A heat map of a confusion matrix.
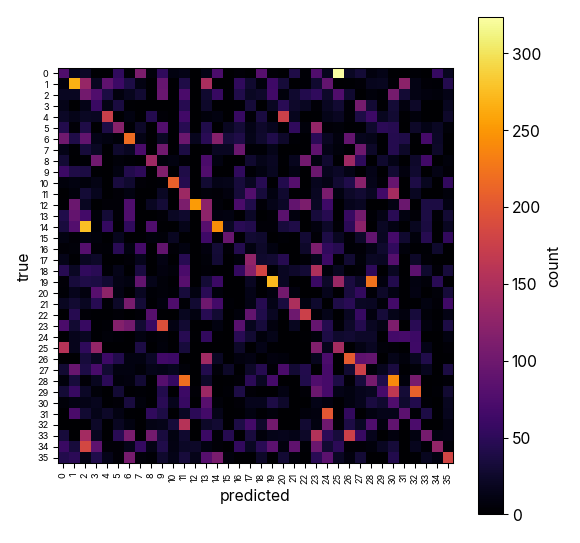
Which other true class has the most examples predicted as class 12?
31
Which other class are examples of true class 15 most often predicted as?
28
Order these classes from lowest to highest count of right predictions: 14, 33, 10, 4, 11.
33, 11, 4, 10, 14
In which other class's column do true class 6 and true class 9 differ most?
14
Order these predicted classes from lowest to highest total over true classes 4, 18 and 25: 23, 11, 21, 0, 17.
21, 17, 11, 0, 23
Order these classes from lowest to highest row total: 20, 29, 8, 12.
20, 8, 29, 12
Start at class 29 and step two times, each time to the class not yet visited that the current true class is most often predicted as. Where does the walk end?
11
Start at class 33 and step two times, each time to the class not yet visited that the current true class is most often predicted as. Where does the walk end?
13
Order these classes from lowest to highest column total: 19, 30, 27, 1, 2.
19, 1, 27, 2, 30
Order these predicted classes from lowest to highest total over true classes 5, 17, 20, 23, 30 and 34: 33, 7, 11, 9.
33, 7, 11, 9
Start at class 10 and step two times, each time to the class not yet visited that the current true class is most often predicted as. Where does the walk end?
1
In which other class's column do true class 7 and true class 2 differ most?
27
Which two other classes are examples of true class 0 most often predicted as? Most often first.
25, 7
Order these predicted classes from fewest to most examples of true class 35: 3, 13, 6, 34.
34, 3, 13, 6
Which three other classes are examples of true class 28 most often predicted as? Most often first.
30, 11, 32
